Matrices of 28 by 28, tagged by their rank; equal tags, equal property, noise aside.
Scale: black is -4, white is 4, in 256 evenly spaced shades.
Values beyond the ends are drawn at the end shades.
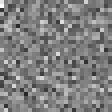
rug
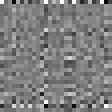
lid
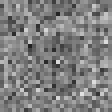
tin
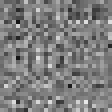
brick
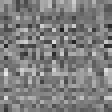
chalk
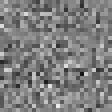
tin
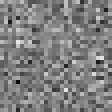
tin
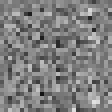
tin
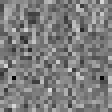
rug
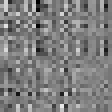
chalk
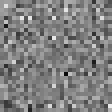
tin
